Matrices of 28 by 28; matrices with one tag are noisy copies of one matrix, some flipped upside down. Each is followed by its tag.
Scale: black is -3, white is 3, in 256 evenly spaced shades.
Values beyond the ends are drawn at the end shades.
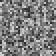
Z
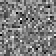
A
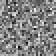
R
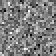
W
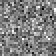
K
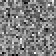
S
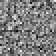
S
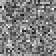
R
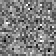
A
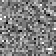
W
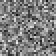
Z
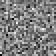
W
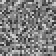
A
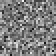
R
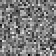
Z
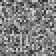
W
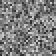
K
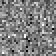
S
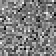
S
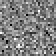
S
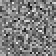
R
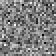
A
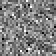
K
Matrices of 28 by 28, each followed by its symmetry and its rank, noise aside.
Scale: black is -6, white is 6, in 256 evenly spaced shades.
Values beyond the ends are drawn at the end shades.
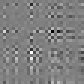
antisymmetric, rank two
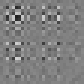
symmetric, rank one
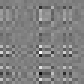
no symmetry, rank one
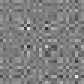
symmetric, rank three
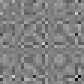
symmetric, rank three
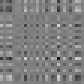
symmetric, rank one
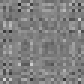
no symmetry, rank three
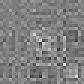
symmetric, rank three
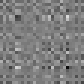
symmetric, rank two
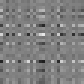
no symmetry, rank one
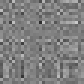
antisymmetric, rank two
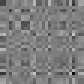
symmetric, rank two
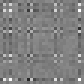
symmetric, rank one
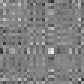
symmetric, rank two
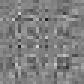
symmetric, rank three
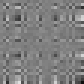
symmetric, rank one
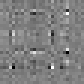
antisymmetric, rank two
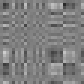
symmetric, rank one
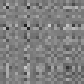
symmetric, rank two
